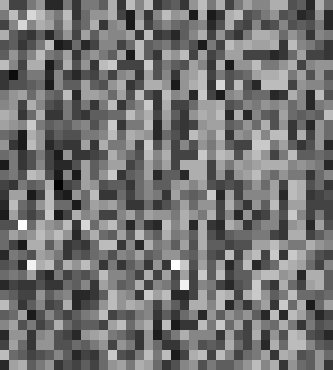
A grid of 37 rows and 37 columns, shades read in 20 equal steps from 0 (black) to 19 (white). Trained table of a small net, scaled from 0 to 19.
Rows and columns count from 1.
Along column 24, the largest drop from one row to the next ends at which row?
23
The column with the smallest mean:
9
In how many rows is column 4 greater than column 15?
19
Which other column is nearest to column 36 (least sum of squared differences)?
30
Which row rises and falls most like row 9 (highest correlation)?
17
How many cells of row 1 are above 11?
10
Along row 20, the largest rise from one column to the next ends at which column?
33
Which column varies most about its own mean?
25
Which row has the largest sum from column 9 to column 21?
22
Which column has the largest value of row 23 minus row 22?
3
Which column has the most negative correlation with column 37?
26
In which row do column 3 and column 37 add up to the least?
15
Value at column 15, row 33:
8
